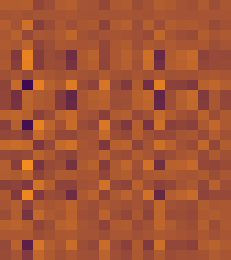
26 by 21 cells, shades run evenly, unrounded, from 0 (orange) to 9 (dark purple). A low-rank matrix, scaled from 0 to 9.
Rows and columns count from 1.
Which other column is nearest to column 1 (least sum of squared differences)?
16
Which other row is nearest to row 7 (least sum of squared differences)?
6
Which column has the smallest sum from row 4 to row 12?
3
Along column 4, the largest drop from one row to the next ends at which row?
13
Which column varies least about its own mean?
8
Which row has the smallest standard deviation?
2
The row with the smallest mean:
15
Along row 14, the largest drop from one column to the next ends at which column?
4
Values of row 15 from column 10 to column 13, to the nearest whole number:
6 3 3 5
